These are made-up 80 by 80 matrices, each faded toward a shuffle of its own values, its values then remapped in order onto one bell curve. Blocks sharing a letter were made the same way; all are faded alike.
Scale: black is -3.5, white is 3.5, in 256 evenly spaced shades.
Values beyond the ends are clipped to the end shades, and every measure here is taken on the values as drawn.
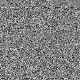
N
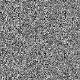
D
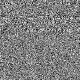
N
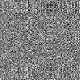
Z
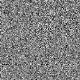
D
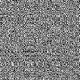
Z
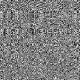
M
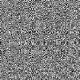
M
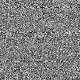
N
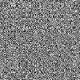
Z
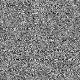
N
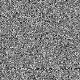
N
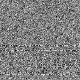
N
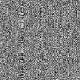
M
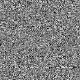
D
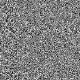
D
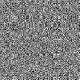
Z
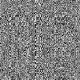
M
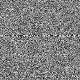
N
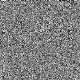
D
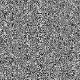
D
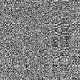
Z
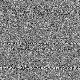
N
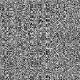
M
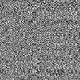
Z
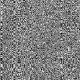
M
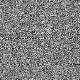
N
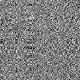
Z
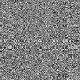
Z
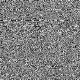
N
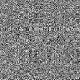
Z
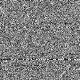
N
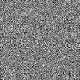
Z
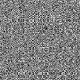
Z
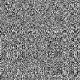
Z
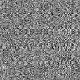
Z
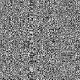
M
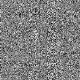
D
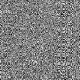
M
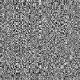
M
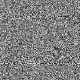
N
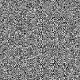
M
